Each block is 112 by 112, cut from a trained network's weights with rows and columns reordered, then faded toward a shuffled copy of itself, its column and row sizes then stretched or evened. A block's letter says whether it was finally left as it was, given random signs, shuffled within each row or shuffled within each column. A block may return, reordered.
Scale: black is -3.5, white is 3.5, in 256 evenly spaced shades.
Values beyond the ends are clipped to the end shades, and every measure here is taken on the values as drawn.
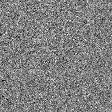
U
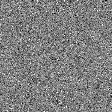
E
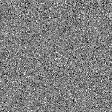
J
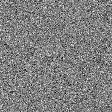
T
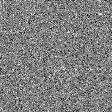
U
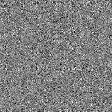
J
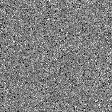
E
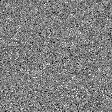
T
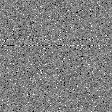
J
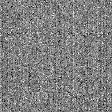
J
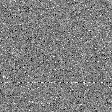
T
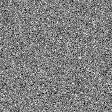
T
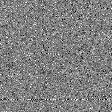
U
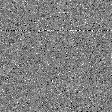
U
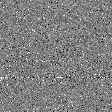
T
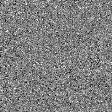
U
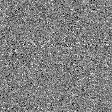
U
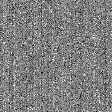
J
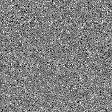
U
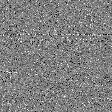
T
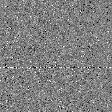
J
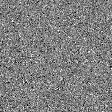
T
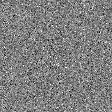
E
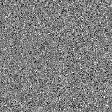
J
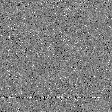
J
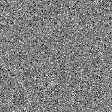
J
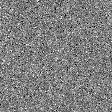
T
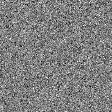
U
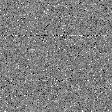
J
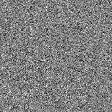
J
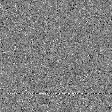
J
